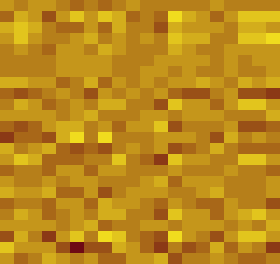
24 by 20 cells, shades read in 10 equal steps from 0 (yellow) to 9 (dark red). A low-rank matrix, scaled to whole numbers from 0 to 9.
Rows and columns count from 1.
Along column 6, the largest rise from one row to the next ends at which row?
23
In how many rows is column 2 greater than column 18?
4
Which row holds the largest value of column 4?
22
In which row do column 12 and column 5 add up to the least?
12
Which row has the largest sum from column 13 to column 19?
9
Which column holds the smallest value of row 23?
1
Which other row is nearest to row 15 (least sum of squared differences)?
3
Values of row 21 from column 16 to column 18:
3 4 3
